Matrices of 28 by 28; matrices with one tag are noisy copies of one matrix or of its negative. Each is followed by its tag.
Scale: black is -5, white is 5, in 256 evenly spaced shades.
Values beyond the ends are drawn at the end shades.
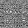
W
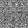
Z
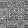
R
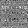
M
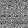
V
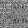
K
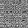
W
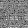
R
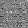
W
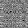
W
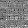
R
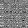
W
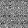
V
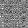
W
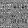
K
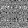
M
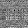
R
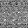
Z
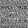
M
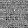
R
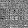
R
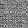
W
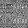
K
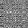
W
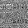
K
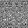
Z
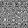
Z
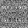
M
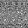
Z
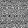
V
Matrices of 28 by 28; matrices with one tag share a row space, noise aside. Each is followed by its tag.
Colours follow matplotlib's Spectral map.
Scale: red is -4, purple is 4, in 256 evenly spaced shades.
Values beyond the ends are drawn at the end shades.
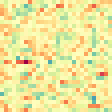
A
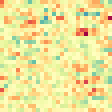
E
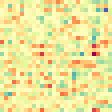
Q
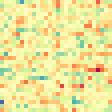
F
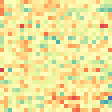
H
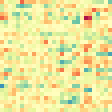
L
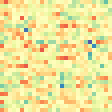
A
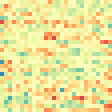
H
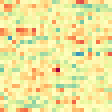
F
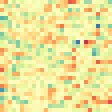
L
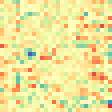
E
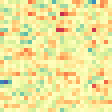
A
